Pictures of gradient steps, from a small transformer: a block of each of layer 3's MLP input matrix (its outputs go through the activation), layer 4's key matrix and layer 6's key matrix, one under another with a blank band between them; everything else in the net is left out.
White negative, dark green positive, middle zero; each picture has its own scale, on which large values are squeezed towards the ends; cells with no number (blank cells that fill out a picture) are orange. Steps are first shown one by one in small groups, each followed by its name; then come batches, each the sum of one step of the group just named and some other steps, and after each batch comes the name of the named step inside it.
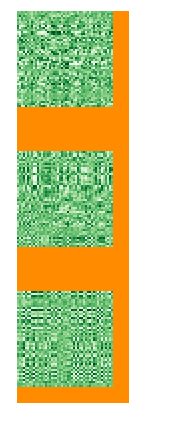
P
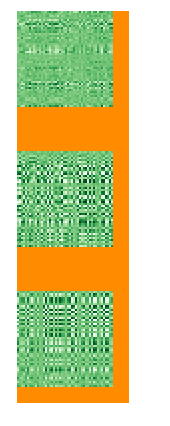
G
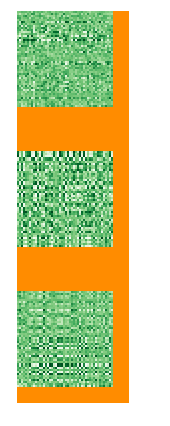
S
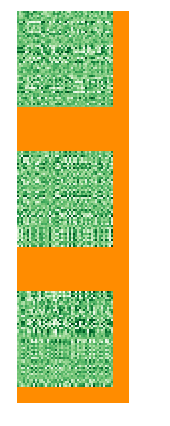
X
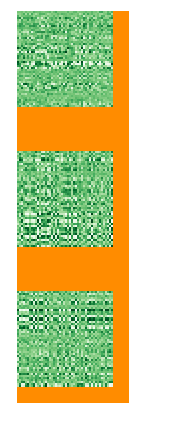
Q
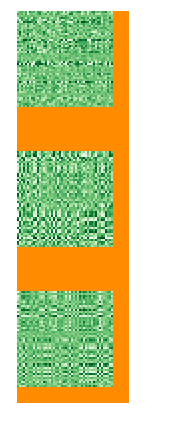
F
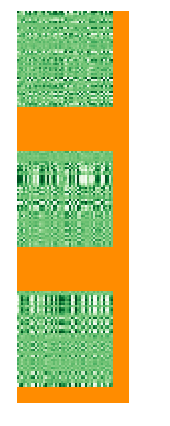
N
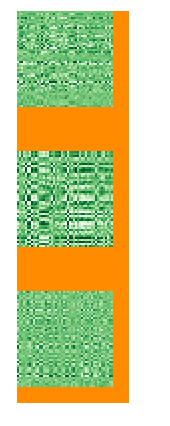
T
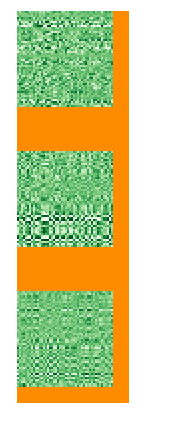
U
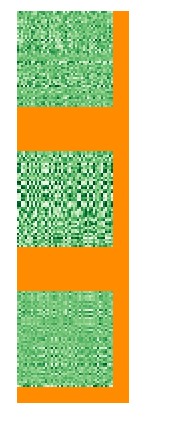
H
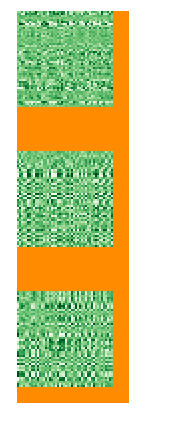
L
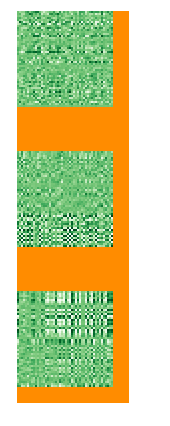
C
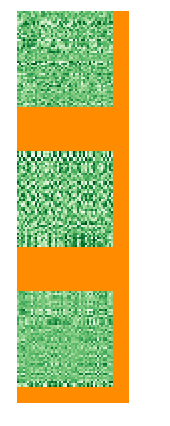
H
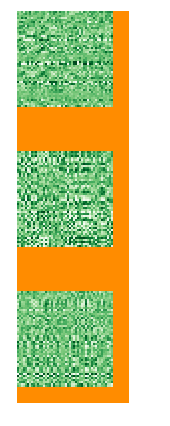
T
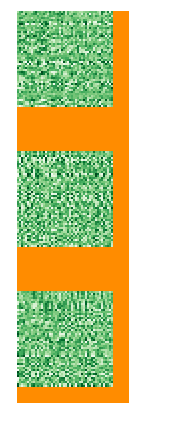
L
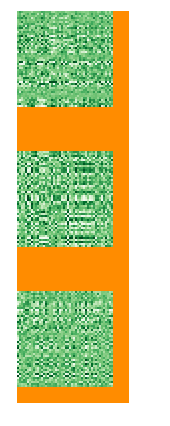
T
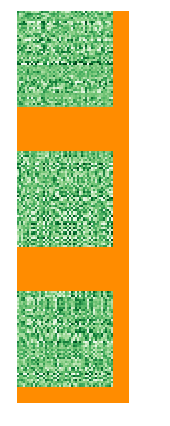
X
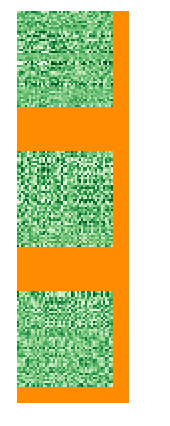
G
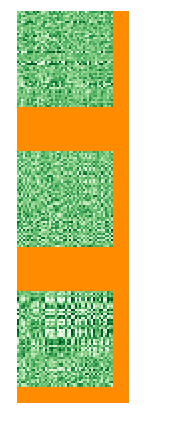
C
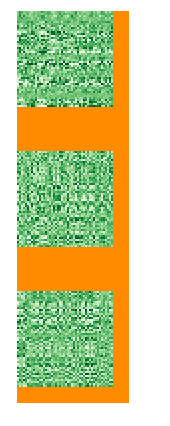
P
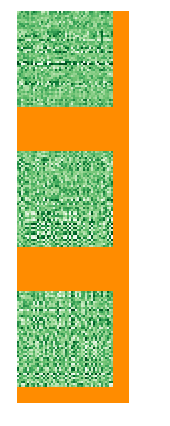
Q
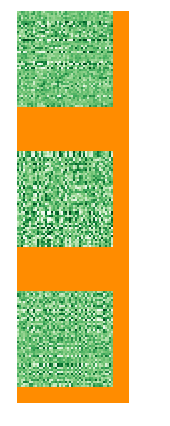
S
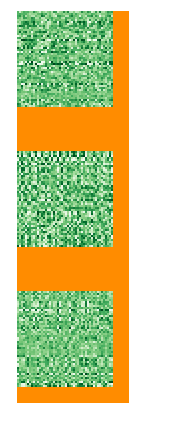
Q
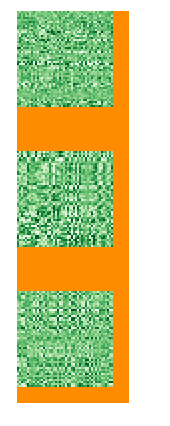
Q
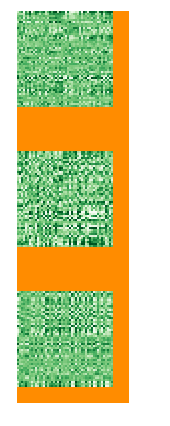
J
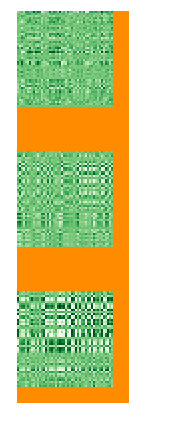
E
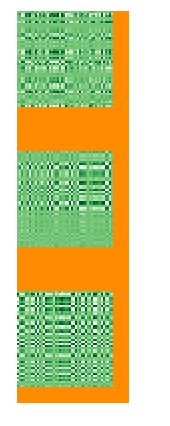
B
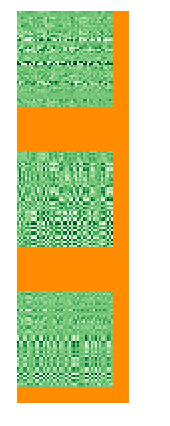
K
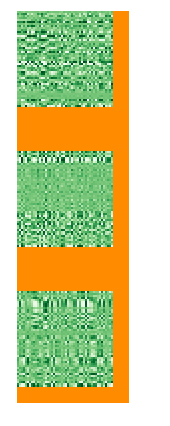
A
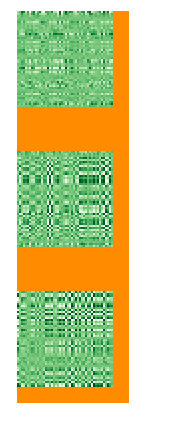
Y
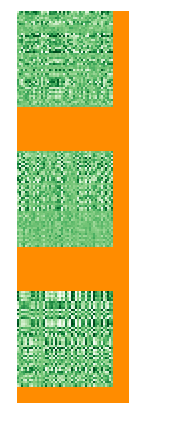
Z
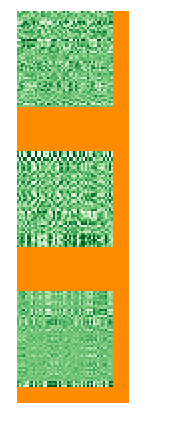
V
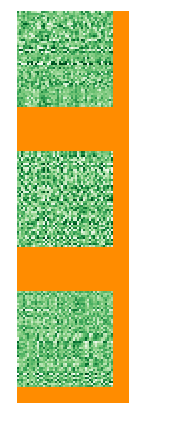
K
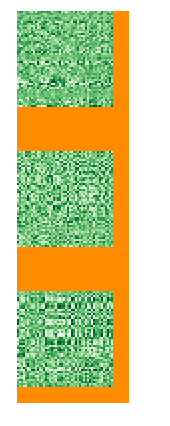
E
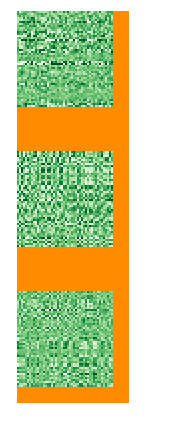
A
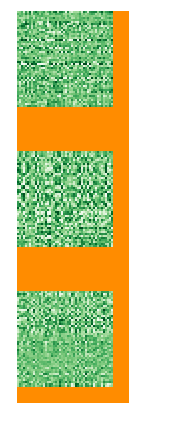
J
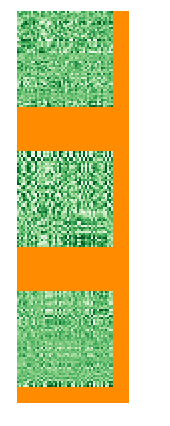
V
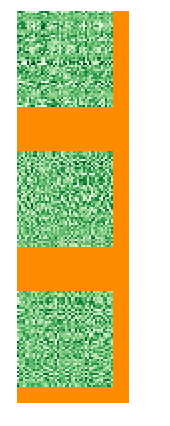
Y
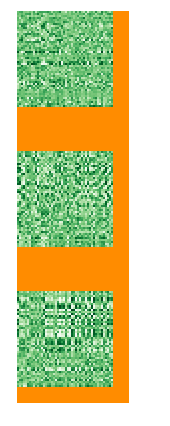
E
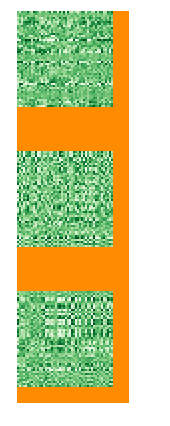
E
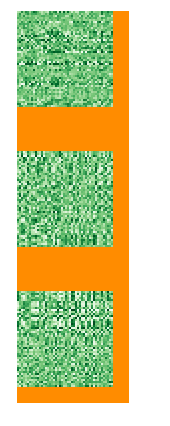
Z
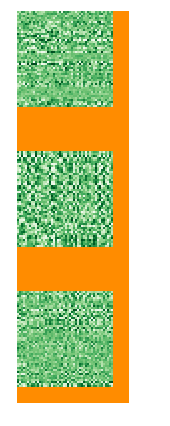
Y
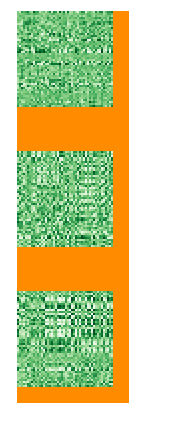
E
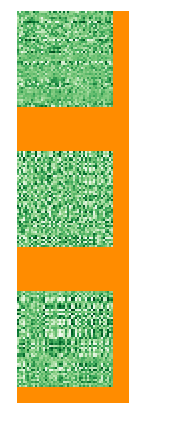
E
